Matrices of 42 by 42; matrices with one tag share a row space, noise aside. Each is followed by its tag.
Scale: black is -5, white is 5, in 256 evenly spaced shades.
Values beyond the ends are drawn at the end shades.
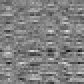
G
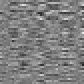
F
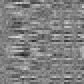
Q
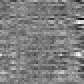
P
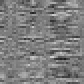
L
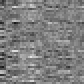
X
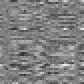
F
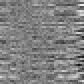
P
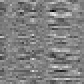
L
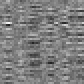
G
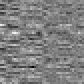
X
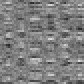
G
